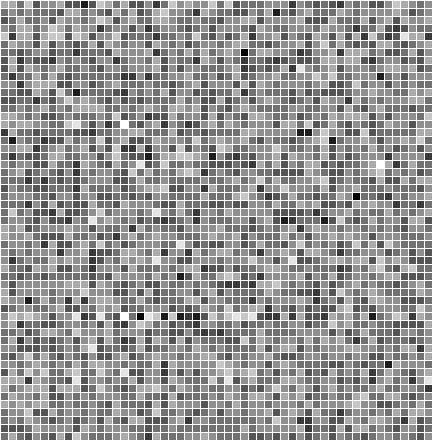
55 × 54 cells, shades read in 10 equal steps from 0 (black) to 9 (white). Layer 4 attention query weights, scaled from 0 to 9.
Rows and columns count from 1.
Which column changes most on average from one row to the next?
16
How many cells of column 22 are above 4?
28
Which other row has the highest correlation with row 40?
47
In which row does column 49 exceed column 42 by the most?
18
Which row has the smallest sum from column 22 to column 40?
8
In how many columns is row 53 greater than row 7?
20
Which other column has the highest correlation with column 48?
17
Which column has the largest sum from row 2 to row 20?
41
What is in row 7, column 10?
2
